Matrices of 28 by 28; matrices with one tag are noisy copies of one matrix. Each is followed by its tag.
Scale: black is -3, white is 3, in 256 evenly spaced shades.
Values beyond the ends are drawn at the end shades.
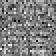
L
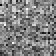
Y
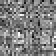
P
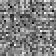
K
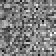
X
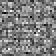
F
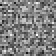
F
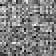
Y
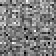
Y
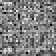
F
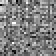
Y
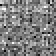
Y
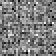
F
